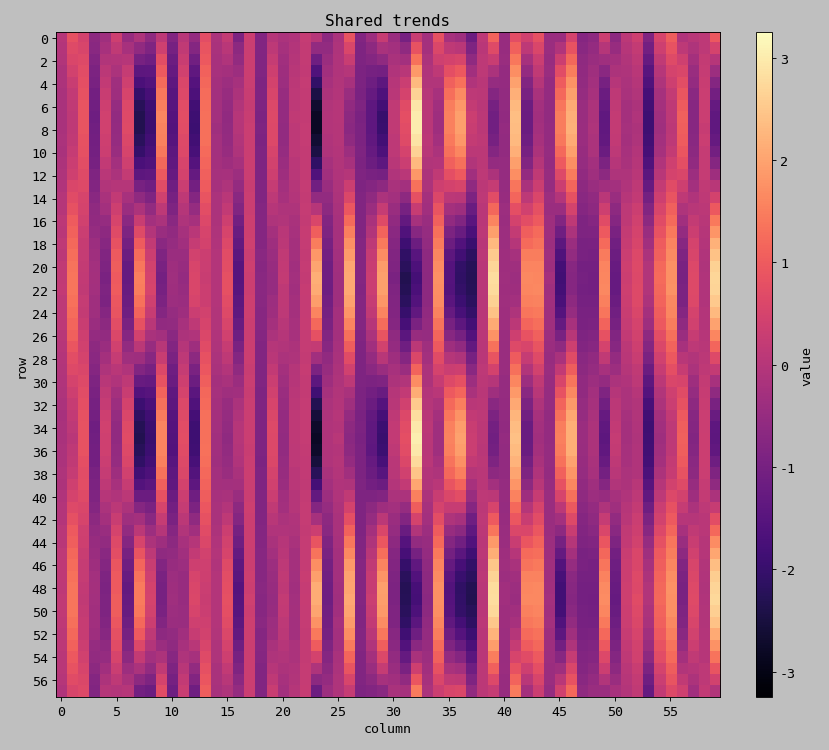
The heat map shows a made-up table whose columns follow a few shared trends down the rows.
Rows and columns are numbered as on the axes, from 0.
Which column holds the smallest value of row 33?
23
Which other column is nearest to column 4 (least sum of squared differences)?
30
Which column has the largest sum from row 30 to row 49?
41
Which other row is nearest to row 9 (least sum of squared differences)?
6
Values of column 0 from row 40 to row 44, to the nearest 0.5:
0 0 0 0 0
